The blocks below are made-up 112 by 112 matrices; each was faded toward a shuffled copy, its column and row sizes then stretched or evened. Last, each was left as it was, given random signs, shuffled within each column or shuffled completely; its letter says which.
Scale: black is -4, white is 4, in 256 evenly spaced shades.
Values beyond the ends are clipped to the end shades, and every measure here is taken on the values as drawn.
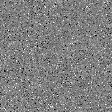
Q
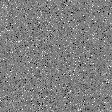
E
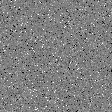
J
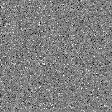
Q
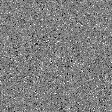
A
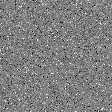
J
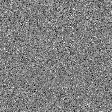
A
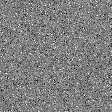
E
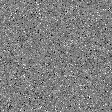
J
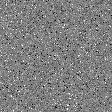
J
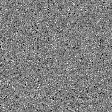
Q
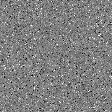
J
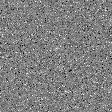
J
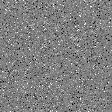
E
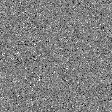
A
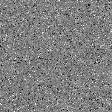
A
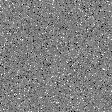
J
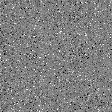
Q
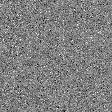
E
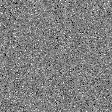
A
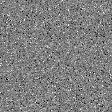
A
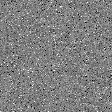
E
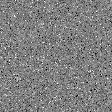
E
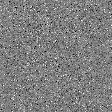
A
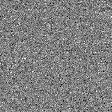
Q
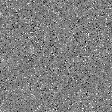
Q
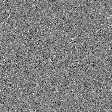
Q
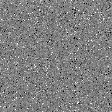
A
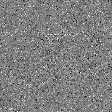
Q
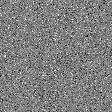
A
